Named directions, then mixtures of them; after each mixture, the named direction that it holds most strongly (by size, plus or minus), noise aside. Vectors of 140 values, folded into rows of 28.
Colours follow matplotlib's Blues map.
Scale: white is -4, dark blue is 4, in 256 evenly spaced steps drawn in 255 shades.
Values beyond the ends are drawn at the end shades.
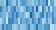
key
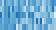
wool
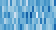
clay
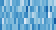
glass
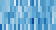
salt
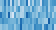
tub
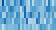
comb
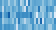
wool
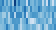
tub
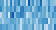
tub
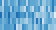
wool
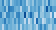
comb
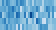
comb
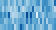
clay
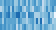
wool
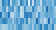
tub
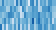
salt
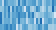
wool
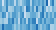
comb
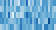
tub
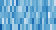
glass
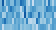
comb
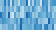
tub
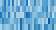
tub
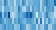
clay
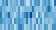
clay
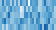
tub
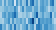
salt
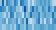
comb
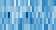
tub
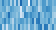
salt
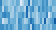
glass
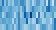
comb
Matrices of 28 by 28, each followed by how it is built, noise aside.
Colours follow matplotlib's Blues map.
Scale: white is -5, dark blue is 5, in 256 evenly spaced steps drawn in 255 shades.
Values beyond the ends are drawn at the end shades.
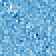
banded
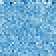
uneven rows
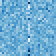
uneven columns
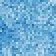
smooth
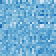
low rank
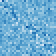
banded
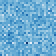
uneven rows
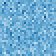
uneven columns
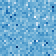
sparse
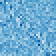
banded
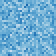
repeating rows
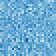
low rank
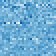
uneven rows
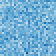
repeating rows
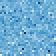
sparse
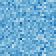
uneven columns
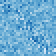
banded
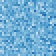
repeating rows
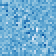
banded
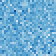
block diagonal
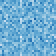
repeating rows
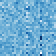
uneven columns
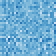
low rank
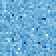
sparse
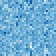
uneven columns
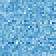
uneven rows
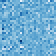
low rank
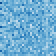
repeating rows
